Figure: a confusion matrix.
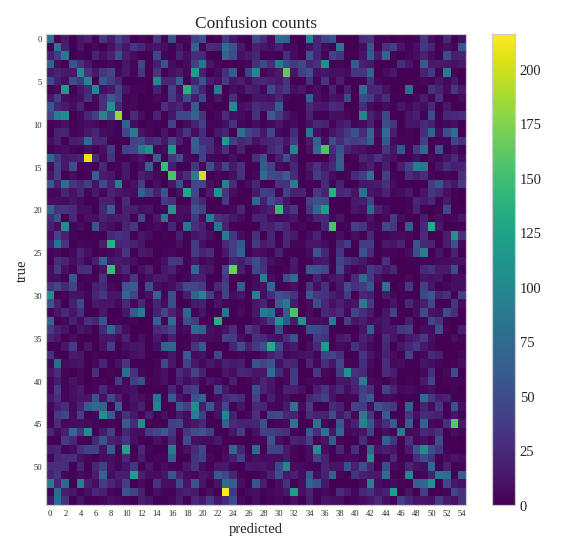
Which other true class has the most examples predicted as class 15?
21
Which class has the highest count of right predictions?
9
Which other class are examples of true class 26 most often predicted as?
7
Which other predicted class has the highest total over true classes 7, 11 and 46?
34
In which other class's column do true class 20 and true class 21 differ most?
30
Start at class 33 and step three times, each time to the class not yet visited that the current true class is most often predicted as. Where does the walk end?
18
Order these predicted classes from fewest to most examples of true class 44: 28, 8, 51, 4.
28, 51, 4, 8
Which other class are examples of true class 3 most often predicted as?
36
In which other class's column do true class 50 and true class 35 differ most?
31
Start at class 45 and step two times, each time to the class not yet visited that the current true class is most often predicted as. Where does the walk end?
23
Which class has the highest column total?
19
